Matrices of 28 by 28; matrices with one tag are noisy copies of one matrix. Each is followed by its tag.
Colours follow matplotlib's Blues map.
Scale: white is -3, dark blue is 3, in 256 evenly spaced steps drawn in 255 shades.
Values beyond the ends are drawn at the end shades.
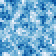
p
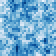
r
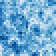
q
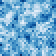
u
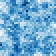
r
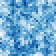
r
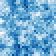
r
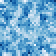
p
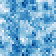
r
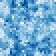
r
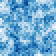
r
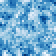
p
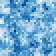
r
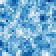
p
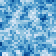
p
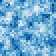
u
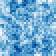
r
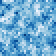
u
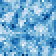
u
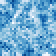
p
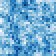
r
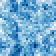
r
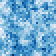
r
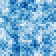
r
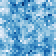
r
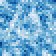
p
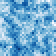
r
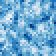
u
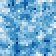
r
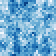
r
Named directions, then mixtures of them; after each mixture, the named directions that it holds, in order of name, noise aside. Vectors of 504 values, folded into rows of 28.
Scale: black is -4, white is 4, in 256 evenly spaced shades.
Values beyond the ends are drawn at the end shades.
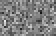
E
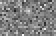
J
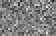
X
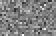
J.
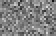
X.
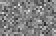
E, J, X.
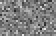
J.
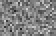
E, J, X.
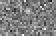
J.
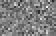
X.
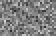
E, J, X.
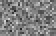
E, J, X.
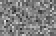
E, J, X.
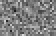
E, J, X.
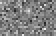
J.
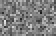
E.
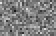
E, J, X.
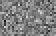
E, X.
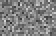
E, X.
